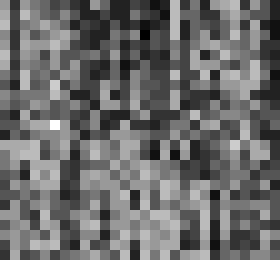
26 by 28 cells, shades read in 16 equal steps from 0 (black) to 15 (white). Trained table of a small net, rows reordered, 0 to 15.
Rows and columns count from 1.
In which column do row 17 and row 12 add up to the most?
15
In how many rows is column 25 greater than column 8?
18
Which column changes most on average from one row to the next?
22
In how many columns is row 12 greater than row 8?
6
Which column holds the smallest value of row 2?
17
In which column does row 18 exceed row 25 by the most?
10
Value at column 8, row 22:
8
